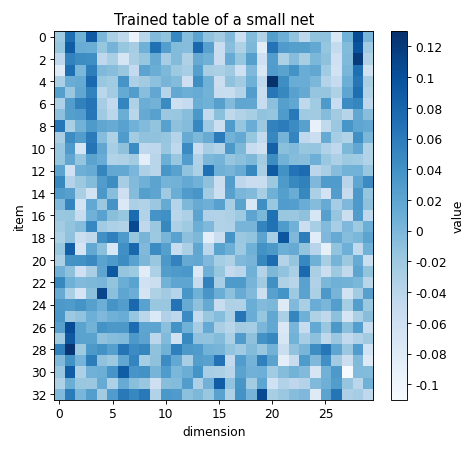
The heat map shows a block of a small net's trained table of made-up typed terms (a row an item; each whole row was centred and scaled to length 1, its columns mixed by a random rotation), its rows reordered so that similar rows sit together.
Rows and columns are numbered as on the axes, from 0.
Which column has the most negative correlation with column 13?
12
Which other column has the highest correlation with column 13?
9
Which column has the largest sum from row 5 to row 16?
20
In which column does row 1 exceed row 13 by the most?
1
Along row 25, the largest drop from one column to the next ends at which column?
13
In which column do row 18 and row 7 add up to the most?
21
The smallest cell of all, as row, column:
30, 27
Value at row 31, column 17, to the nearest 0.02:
0.04
